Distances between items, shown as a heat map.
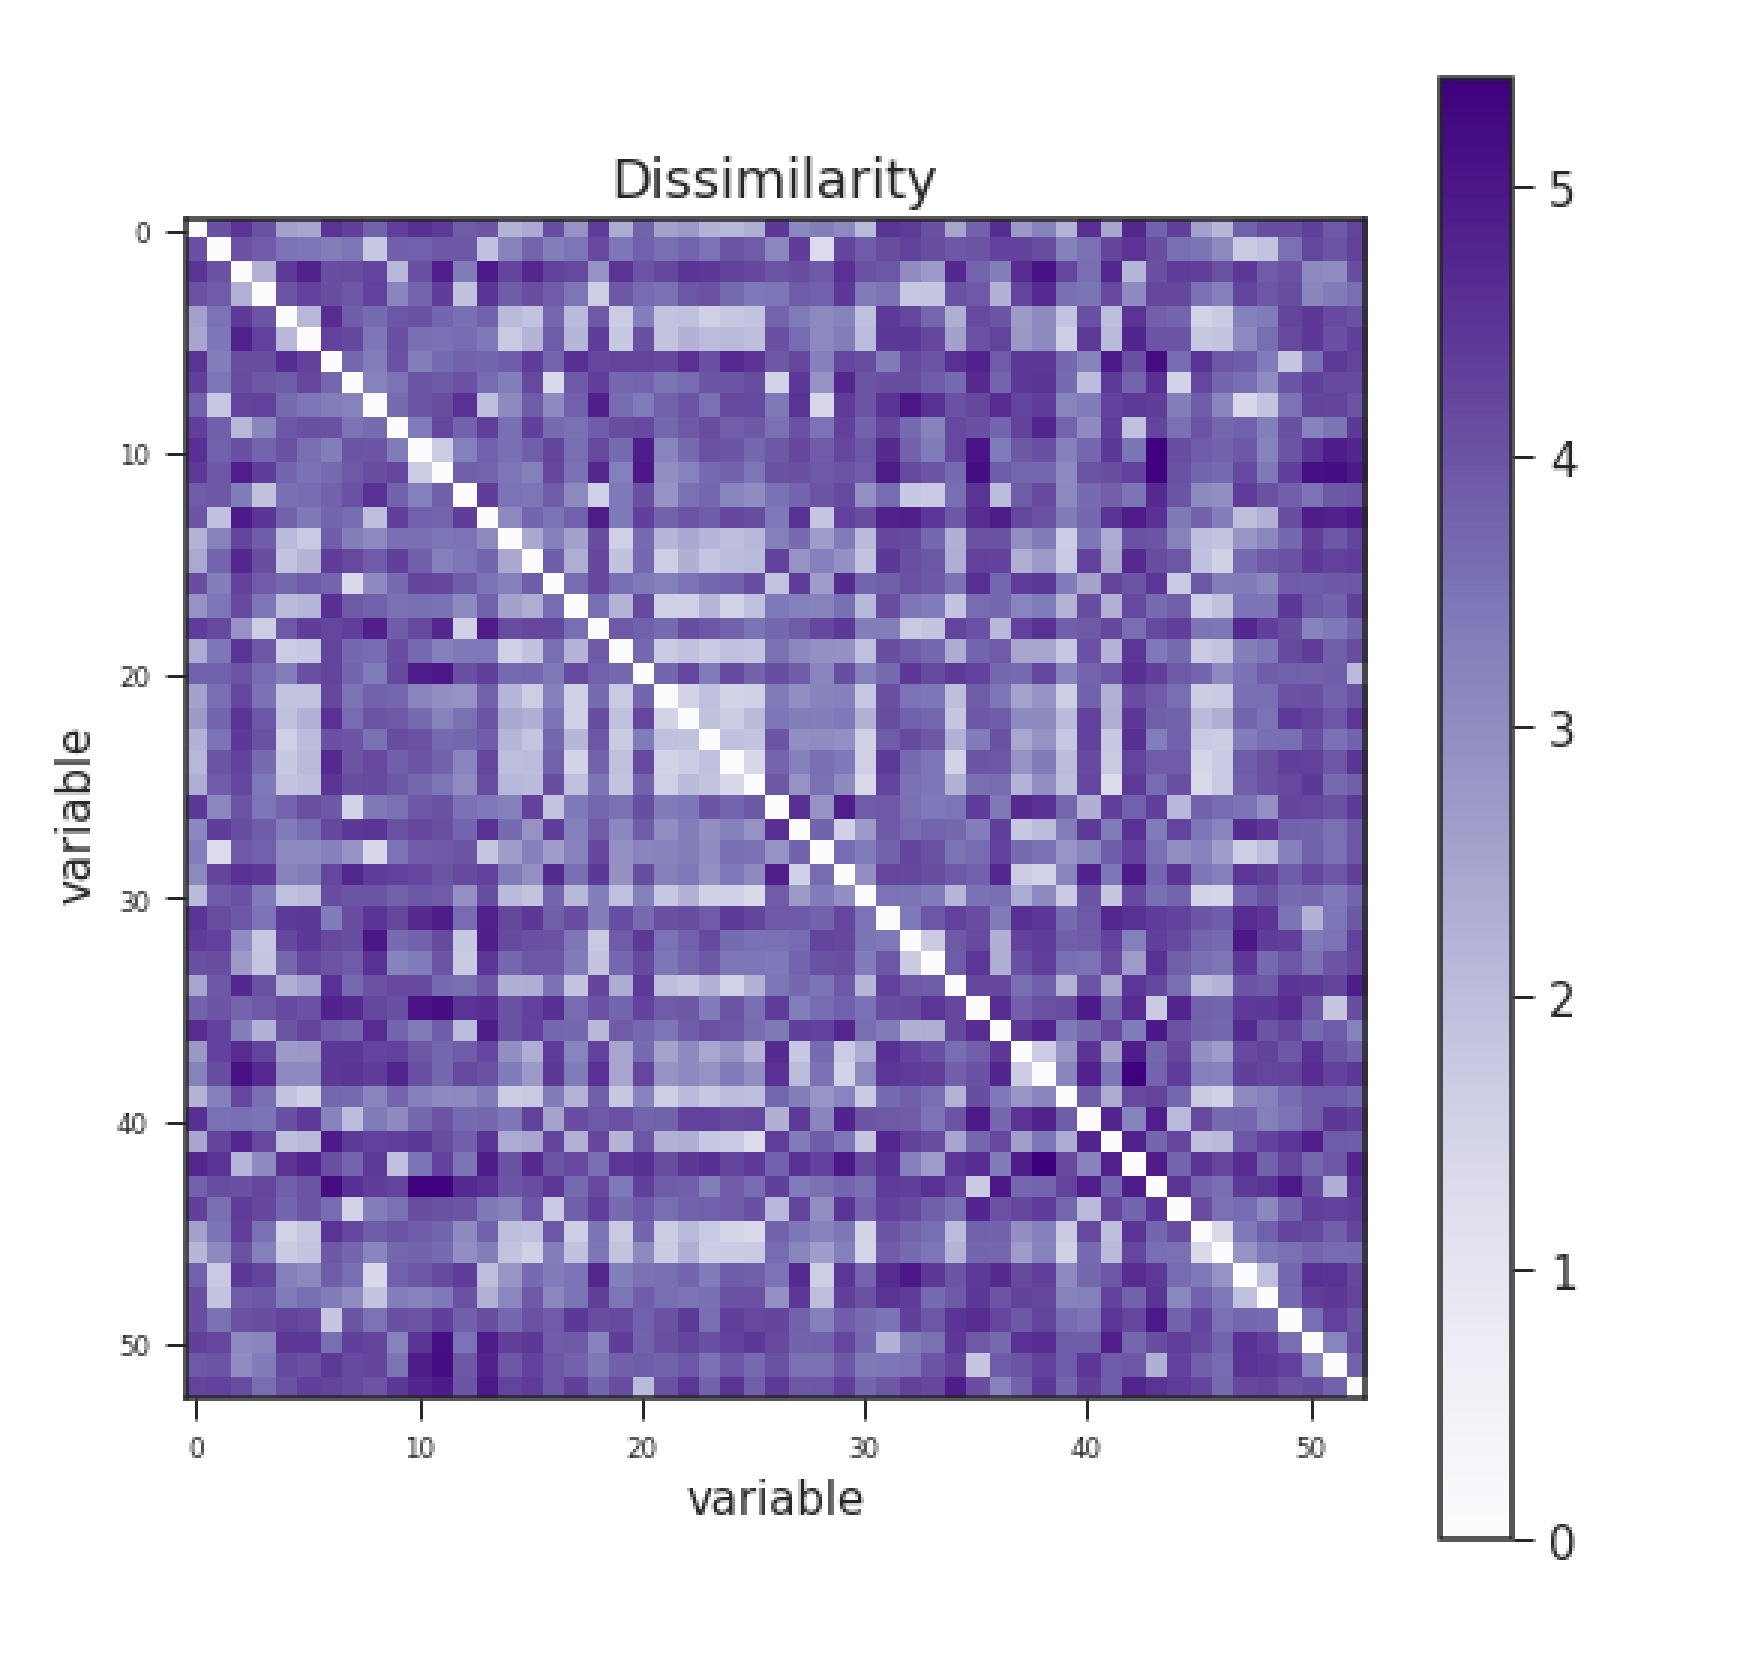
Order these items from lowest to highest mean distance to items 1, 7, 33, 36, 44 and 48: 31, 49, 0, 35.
49, 31, 0, 35
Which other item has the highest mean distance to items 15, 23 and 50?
42
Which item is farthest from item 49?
43
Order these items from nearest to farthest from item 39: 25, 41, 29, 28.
25, 41, 28, 29
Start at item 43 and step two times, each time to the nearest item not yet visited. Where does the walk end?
51
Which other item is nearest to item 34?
24
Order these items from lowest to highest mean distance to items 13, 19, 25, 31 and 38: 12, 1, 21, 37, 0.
21, 37, 0, 1, 12
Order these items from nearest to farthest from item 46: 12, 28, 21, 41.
21, 41, 28, 12
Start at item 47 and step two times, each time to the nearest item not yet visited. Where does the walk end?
28
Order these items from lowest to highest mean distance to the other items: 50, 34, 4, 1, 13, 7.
4, 34, 1, 7, 13, 50
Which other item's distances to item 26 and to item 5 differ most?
7
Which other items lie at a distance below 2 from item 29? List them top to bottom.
27, 37, 38
